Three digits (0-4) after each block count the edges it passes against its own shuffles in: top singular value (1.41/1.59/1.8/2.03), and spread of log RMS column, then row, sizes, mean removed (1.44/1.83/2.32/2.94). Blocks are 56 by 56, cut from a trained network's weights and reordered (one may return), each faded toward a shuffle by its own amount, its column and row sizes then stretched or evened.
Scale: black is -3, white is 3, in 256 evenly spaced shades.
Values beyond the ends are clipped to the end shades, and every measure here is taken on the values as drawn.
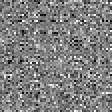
3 2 3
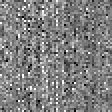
1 3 0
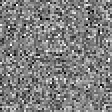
1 1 1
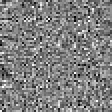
3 3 1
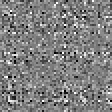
1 3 3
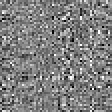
4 3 2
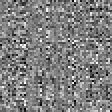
3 4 0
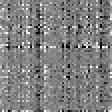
4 3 4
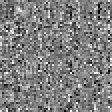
2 3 1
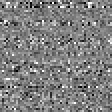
3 1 4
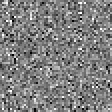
0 2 1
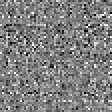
2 1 3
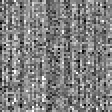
4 1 0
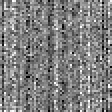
4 3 0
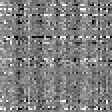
4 0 4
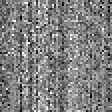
3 2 0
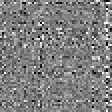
2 3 3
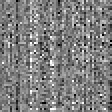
3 3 1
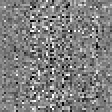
0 4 1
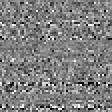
4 0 4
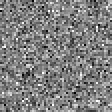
0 0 0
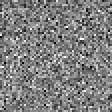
0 0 0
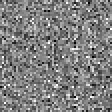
1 2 1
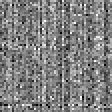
4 0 2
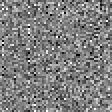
1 2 0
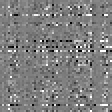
1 3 4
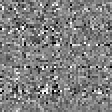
1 2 3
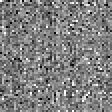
0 0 2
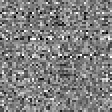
2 1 3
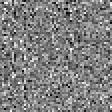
0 2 0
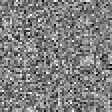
2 1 0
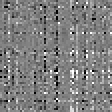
3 4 3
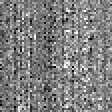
3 3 1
